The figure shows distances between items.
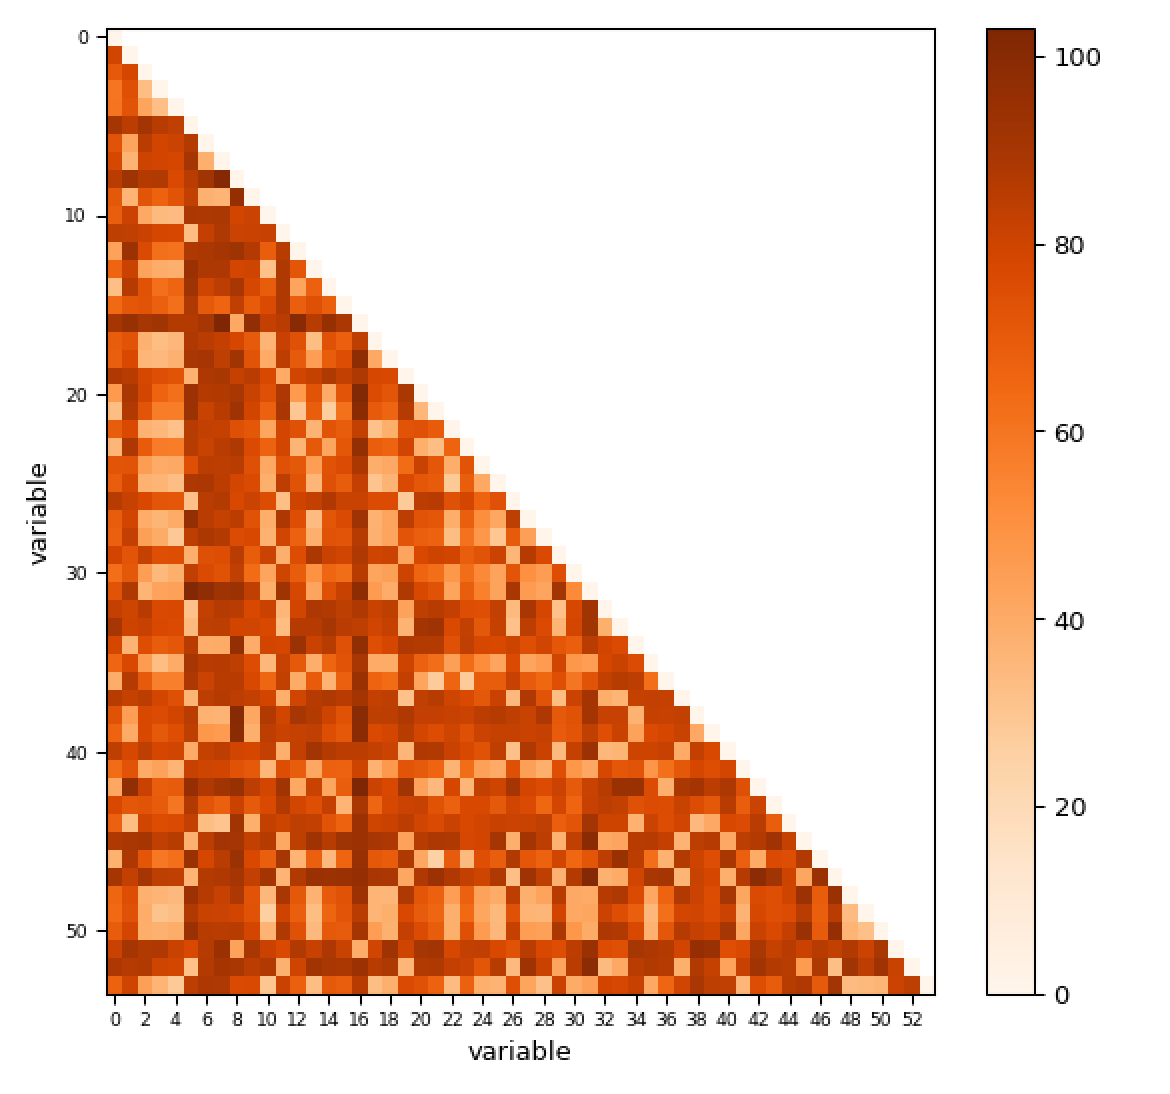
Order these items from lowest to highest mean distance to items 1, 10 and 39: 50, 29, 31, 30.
30, 50, 31, 29
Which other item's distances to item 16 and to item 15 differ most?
43
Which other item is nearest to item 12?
21
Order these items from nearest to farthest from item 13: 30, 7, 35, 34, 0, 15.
35, 30, 0, 15, 34, 7
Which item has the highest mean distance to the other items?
16
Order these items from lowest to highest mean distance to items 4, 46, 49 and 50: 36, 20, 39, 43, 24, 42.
24, 36, 20, 42, 43, 39
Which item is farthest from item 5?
31
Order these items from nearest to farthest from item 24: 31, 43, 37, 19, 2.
2, 31, 19, 37, 43
